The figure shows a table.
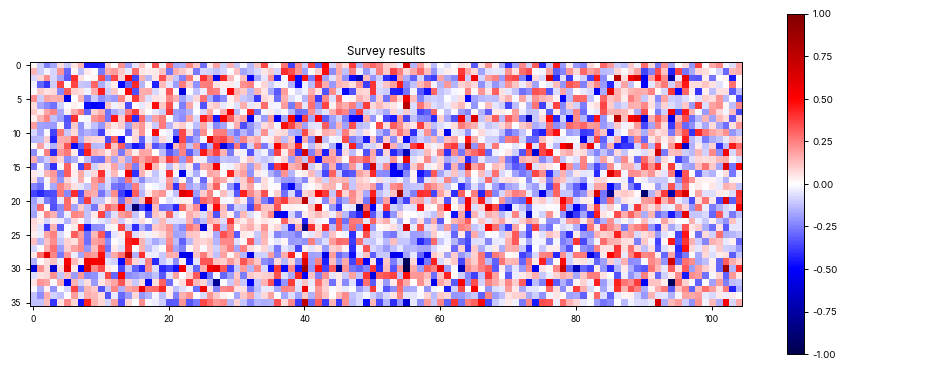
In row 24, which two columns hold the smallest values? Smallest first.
40, 25
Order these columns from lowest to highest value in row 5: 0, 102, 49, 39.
102, 39, 49, 0
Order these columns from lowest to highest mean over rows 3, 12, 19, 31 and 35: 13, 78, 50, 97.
13, 97, 50, 78
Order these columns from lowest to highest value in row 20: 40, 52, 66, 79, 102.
52, 79, 66, 102, 40
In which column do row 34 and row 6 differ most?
55
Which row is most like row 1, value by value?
9
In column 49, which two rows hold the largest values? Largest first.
22, 24
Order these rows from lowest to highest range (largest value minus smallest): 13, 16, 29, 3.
3, 16, 13, 29
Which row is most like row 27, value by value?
25
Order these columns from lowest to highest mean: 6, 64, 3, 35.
3, 35, 64, 6
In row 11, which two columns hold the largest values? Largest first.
42, 26
